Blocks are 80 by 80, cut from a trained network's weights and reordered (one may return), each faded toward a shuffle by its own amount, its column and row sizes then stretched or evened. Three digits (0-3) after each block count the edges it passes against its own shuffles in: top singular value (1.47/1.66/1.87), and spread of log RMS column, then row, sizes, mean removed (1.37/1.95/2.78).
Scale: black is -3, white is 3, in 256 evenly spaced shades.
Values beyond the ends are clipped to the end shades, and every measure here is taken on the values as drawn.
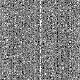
2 2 1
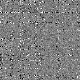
0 2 2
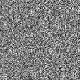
3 1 0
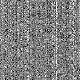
3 2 1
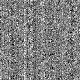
2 1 1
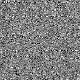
0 0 2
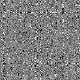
2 2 1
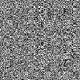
3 2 0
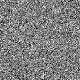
1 1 0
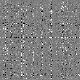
1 3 2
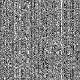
3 2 0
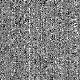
1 2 1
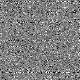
1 1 2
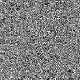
2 2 1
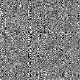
1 3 2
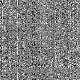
2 2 2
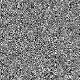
2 2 0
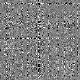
1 3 2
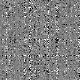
0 3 2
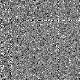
1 2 0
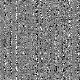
0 3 0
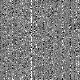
1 3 0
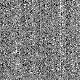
1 1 1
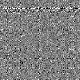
3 1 2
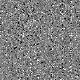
0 2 0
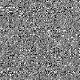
1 1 2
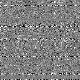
0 1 3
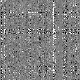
2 3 2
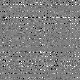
1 1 3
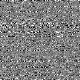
0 0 3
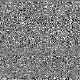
0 1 3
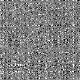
2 1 3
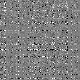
0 3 3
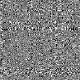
2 2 2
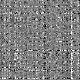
3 2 3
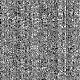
3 1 2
